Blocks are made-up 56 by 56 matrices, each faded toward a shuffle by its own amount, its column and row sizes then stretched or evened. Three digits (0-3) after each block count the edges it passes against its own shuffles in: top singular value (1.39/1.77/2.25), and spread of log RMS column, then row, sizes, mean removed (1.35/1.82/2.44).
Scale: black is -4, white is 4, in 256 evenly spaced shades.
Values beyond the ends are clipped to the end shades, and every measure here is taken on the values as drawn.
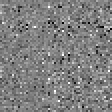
0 2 2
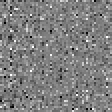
0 3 1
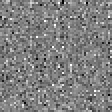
1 1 1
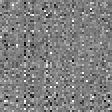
2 3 1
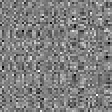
3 2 1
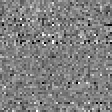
0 1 3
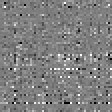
2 2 3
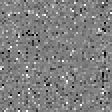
0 2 1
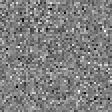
1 0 1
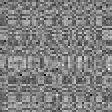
3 0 0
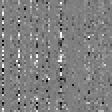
2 3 0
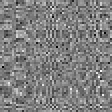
3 2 0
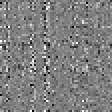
2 3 2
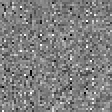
0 2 1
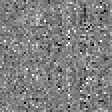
1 2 0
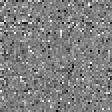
2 1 1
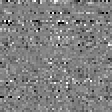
1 1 3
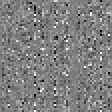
1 3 0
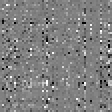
2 3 2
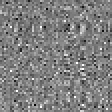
2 1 0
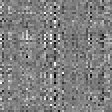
3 3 2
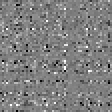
0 2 3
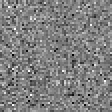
1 1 1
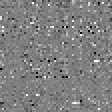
0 2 2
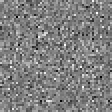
1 1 1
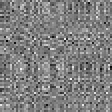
3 0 2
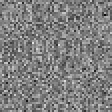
2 0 0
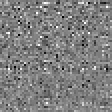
2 2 2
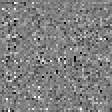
0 2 2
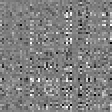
2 3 3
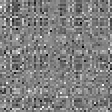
3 2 1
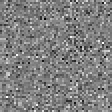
1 1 1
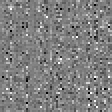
1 3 1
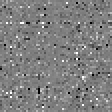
0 2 2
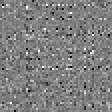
1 2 2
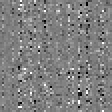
0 3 1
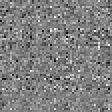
0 2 3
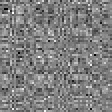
3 2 1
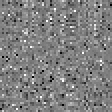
2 1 0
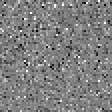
0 0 1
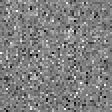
1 2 0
